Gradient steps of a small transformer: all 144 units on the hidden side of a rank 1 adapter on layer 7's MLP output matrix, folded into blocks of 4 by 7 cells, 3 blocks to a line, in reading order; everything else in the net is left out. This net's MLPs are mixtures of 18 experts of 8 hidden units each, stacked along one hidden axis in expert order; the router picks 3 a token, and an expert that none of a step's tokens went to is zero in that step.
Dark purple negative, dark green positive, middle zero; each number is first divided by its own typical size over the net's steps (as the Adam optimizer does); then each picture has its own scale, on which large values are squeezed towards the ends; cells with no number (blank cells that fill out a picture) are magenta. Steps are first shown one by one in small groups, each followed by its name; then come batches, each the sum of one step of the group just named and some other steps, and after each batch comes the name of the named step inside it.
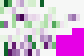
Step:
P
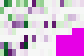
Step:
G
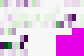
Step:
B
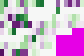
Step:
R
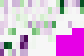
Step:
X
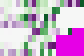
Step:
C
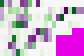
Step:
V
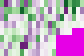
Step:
V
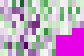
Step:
P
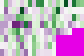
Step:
R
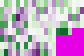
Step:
G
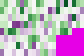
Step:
R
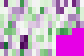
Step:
B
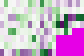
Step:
R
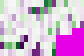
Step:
B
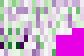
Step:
B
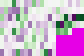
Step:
R
